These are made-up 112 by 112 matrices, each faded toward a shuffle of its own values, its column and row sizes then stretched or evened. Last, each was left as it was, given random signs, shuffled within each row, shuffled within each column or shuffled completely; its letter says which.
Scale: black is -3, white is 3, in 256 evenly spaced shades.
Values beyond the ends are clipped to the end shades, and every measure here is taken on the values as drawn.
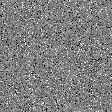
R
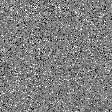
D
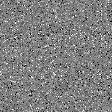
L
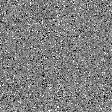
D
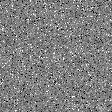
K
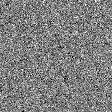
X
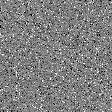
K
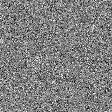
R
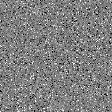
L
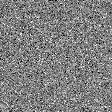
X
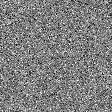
K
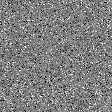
X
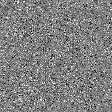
D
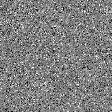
L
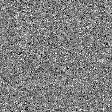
D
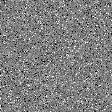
R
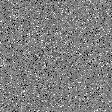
D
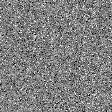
R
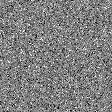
K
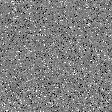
X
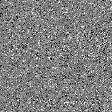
L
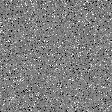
X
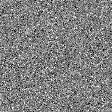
D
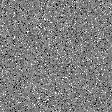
R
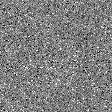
X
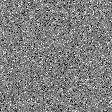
K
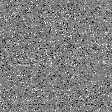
X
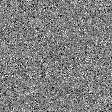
X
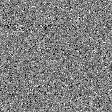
X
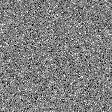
K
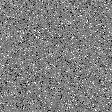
K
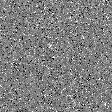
R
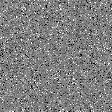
L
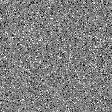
L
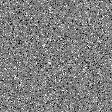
R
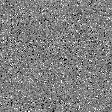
D
